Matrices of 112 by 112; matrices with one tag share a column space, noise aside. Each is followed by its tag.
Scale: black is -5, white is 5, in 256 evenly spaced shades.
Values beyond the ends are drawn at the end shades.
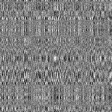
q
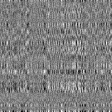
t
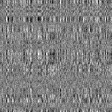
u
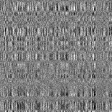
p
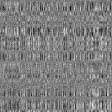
p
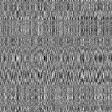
q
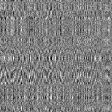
q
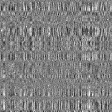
p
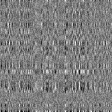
t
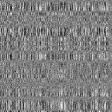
p
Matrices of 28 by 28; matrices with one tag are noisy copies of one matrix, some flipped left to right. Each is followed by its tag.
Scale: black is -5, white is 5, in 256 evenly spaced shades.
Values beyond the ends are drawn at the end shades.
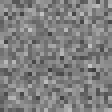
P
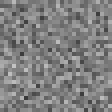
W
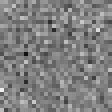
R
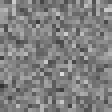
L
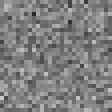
R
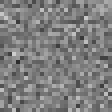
R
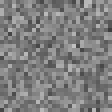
L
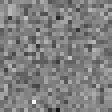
R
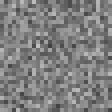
L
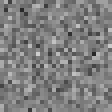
W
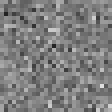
W
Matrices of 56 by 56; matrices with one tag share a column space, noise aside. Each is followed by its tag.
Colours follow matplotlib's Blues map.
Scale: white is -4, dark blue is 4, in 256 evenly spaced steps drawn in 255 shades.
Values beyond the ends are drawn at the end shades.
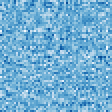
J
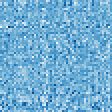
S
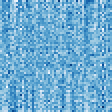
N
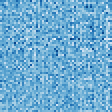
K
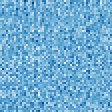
J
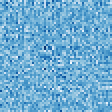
J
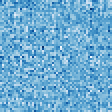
J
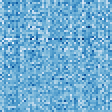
K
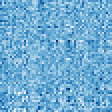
S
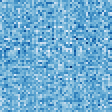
K
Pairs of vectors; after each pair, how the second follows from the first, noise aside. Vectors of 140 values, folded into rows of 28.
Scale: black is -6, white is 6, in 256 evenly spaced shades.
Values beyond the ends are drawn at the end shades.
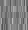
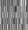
reversed, negated.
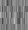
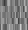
wrapped around, negated.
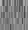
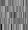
wrapped around, negated.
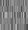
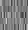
reversed, negated.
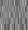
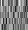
reversed, negated, scaled up.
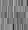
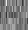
wrapped around, negated.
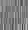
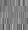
negated, partly zeroed.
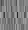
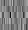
reversed.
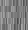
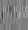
reversed, partly zeroed.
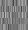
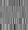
reversed, partly zeroed.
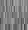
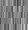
sign-scrambled.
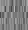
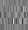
reversed, partly zeroed.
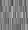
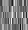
scaled up.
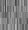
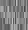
wrapped around, negated.
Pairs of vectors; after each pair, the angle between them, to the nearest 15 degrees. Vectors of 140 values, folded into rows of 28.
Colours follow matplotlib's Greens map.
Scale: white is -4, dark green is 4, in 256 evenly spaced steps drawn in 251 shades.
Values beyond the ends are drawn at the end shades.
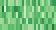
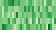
120 degrees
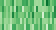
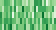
165 degrees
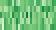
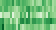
135 degrees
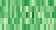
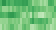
60 degrees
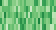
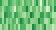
45 degrees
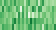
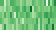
90 degrees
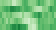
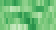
165 degrees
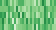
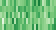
150 degrees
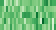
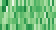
120 degrees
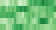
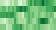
15 degrees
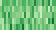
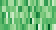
90 degrees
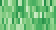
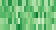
135 degrees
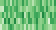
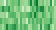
90 degrees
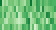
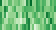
30 degrees
